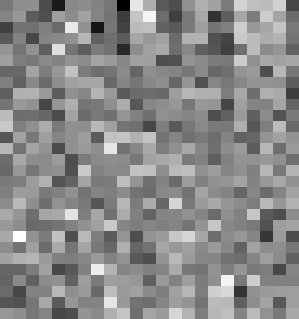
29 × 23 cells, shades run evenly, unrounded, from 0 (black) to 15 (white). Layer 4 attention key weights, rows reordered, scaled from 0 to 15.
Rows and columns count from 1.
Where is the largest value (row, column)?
22, 2
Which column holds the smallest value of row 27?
19
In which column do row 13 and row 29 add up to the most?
10
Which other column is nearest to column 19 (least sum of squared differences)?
16
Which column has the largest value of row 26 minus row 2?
18
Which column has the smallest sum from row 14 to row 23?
6
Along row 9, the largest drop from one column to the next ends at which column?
23
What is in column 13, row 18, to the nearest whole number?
8
